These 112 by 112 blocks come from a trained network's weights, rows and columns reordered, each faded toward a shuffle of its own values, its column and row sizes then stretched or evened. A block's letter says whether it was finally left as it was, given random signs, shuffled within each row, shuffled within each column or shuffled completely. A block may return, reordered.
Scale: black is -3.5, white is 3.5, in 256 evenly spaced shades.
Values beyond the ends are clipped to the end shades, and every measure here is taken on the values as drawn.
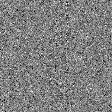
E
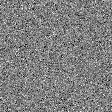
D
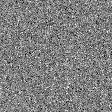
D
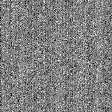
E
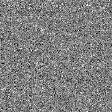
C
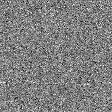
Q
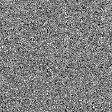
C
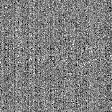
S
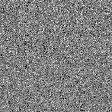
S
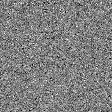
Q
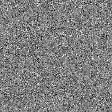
C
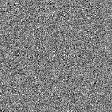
S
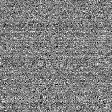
S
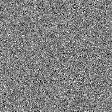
C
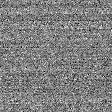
Q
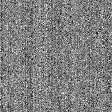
E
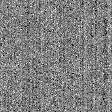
E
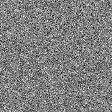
E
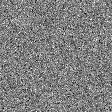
D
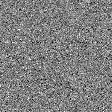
Q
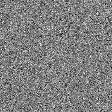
E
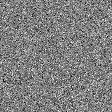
D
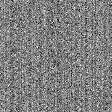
E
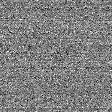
Q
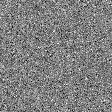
D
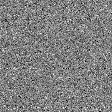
Q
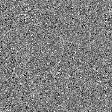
C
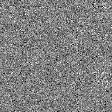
C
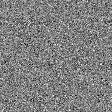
Q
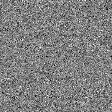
Q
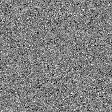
Q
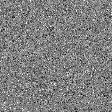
C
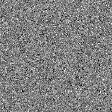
C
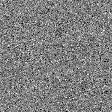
Q
